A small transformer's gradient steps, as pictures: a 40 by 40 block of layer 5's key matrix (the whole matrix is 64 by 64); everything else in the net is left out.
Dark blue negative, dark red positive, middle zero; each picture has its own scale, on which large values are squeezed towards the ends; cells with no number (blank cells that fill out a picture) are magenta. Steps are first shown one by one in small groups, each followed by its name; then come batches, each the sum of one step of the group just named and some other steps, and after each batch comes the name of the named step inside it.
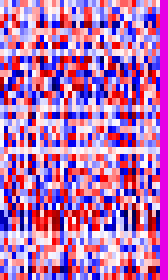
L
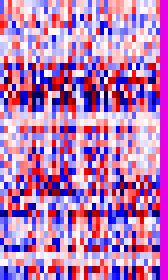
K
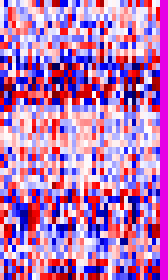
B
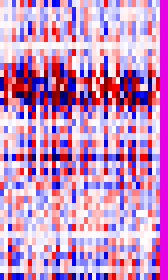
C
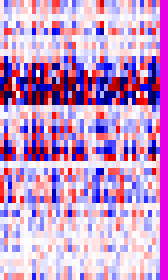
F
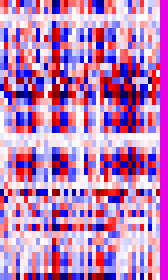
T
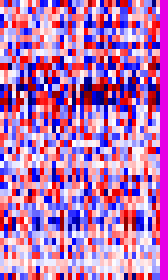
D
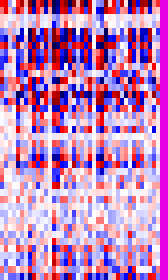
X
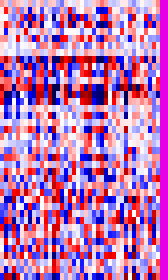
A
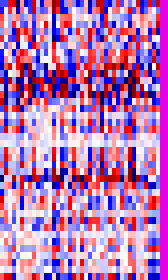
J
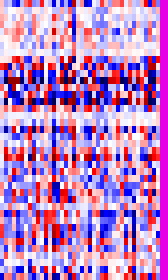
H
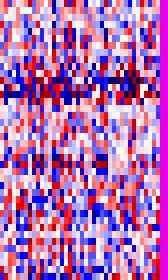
X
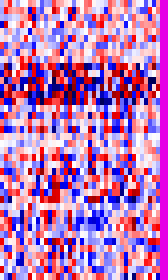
D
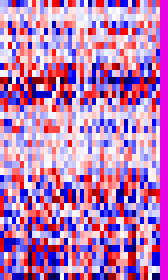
J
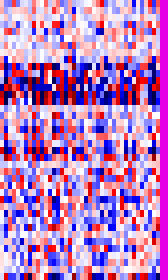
F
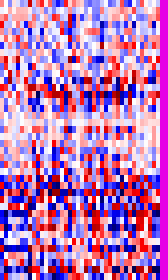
K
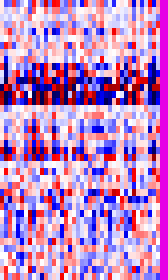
F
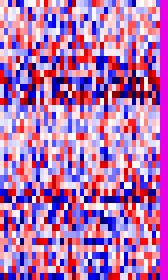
A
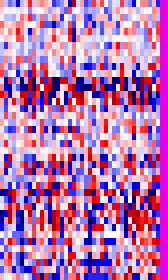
H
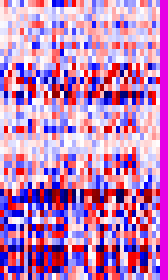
T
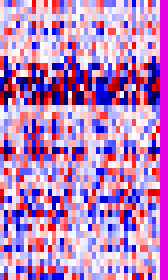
F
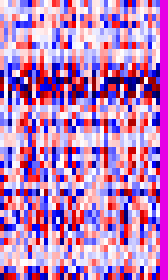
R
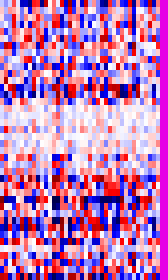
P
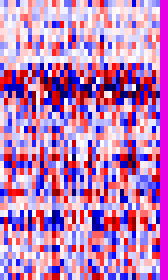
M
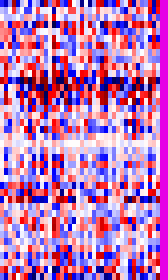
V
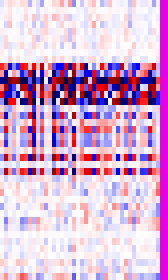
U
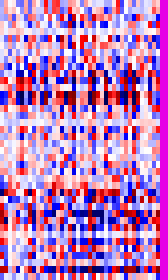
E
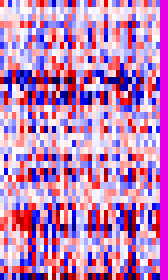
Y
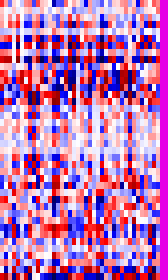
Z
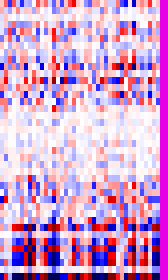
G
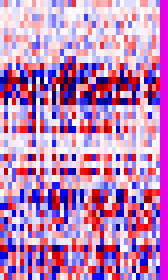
U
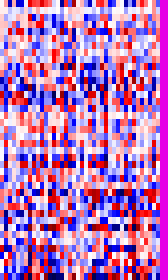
G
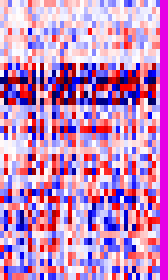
U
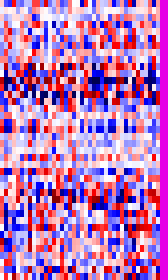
V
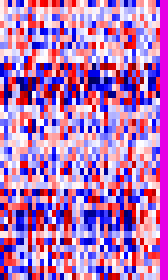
R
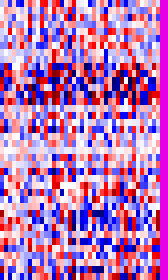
E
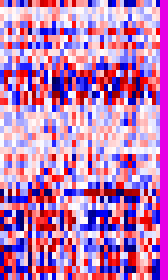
M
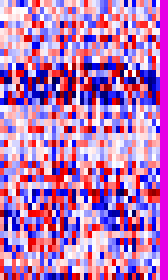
P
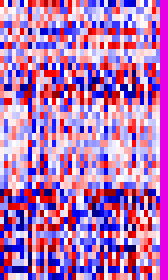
E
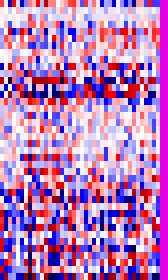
G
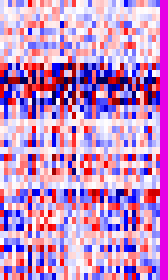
U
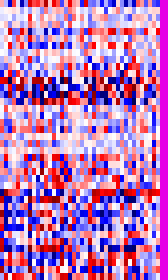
E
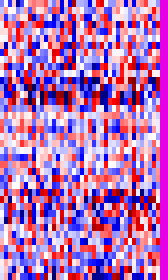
E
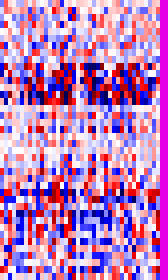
E
